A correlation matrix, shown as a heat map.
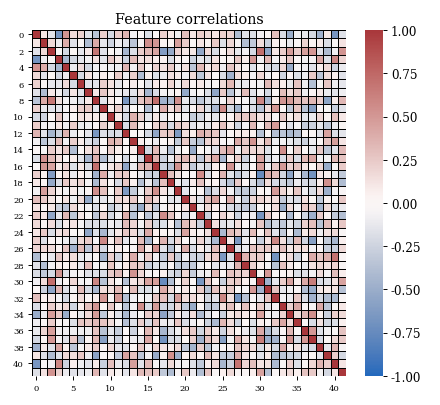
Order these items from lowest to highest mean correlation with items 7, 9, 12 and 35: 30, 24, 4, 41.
24, 30, 41, 4
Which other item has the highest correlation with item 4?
0
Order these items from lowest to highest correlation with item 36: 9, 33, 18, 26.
9, 18, 33, 26
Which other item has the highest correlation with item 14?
33
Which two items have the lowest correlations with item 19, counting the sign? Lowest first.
12, 39
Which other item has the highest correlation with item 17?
22
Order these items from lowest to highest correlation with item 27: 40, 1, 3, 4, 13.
1, 4, 3, 13, 40
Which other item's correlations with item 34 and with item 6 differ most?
37
